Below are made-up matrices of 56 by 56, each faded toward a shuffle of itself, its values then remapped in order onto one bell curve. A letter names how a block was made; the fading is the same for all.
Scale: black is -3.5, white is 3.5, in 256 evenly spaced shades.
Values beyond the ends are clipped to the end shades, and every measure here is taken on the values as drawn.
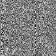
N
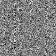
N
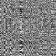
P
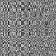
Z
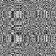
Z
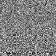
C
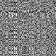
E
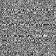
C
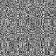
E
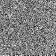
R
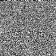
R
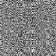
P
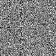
N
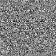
C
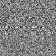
C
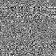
C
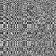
Z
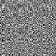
E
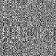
P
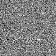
R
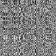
P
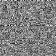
C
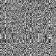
P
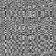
Z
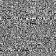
C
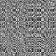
Z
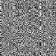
P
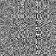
P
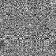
C
